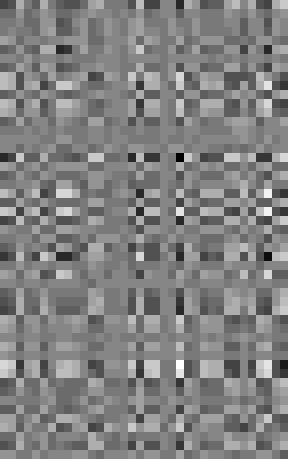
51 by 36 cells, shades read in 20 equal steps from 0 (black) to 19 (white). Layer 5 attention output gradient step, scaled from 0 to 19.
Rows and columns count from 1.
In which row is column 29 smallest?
41
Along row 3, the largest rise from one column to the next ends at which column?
35
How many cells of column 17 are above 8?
32
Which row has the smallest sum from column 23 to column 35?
29
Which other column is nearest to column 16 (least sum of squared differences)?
21
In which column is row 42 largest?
23
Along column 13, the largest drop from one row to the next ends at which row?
19
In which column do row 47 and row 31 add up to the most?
34
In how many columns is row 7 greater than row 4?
12
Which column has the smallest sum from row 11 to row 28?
17
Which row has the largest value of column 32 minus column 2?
18
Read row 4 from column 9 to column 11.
7 9 11
